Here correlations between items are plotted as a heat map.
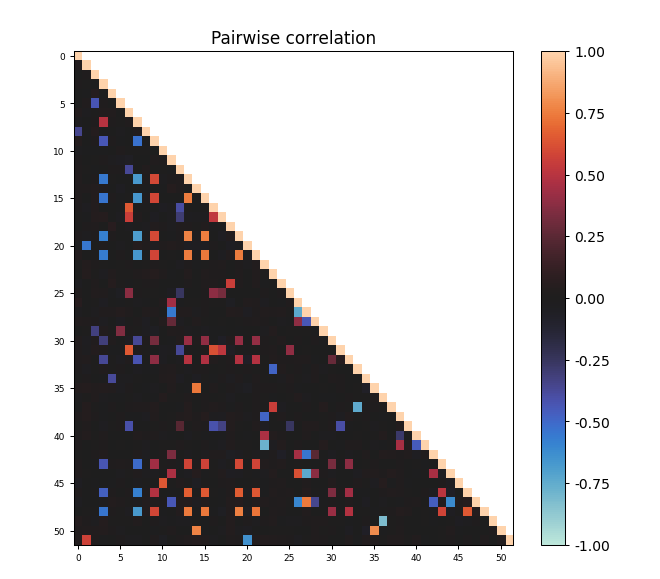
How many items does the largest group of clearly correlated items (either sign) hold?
12
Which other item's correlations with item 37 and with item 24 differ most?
33
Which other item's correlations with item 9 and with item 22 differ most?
41
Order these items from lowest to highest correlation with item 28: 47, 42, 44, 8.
47, 8, 42, 44
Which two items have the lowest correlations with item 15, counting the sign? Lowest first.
7, 3
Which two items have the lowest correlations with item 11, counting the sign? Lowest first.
27, 47
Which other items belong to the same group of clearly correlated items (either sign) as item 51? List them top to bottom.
1, 20
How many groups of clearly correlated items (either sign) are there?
13
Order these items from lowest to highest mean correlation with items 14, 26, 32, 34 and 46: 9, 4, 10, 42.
4, 10, 42, 9
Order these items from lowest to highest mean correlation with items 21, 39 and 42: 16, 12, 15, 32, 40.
16, 40, 12, 32, 15
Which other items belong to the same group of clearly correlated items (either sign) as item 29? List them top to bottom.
2, 5
